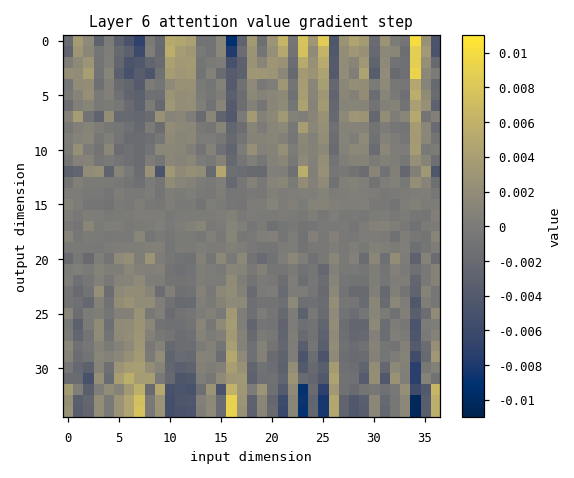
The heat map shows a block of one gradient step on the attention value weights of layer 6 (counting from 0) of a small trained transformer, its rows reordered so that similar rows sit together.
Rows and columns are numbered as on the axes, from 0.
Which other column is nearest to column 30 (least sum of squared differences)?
5
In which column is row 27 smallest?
34
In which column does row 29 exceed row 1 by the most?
16
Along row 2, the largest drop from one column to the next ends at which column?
26
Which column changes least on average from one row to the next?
27
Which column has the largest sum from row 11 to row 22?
15
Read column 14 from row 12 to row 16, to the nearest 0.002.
-0.002 0 0 0 0
